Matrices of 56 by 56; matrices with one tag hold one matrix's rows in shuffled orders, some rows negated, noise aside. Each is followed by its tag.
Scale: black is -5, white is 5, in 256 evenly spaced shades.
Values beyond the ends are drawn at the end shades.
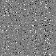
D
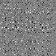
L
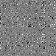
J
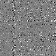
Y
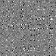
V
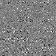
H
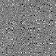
V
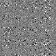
D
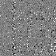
Y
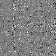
Y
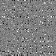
H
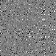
J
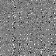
Y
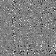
Y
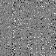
Y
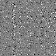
Y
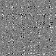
V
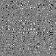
V
